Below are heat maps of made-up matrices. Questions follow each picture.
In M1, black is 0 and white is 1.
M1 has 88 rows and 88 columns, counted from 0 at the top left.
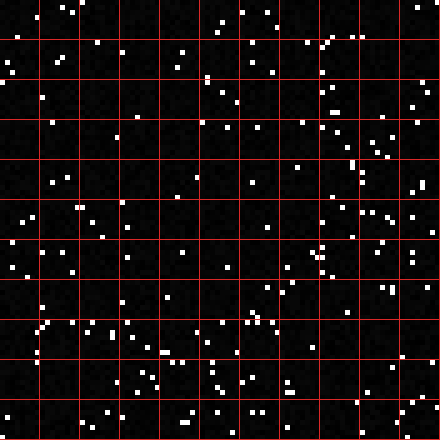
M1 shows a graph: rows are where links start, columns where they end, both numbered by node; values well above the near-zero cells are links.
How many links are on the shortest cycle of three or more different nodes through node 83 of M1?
7
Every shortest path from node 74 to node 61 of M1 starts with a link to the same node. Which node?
node 42
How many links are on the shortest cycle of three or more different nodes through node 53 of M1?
5
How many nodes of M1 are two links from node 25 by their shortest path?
8
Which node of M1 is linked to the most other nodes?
node 64
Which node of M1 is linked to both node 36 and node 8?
node 50
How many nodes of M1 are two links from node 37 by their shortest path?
3
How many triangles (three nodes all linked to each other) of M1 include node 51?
1
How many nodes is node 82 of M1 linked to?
6
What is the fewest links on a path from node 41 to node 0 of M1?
2
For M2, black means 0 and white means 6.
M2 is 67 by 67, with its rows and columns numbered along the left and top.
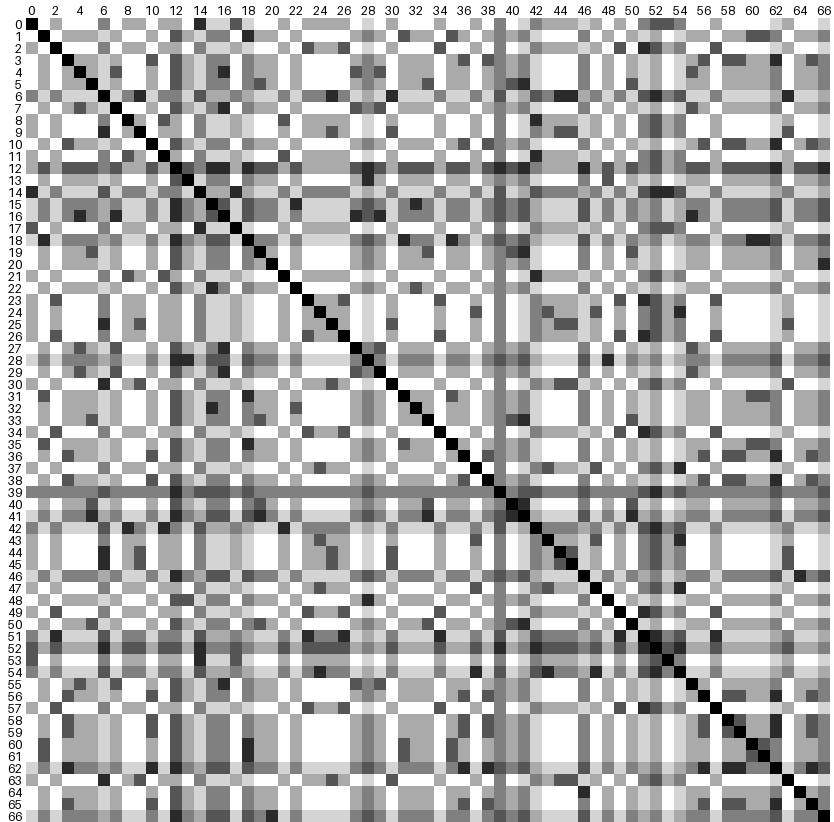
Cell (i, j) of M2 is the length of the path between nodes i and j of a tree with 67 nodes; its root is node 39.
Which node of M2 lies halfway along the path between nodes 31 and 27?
12
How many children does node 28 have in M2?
2
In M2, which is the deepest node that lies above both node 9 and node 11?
52
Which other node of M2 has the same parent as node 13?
48
